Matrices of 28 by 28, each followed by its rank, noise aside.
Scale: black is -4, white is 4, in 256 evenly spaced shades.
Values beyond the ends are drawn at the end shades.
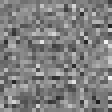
six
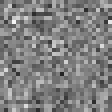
eight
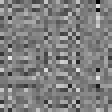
three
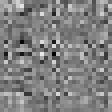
four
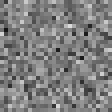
eight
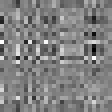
two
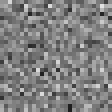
eight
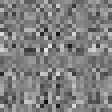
three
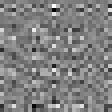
three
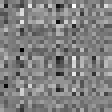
three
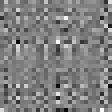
three
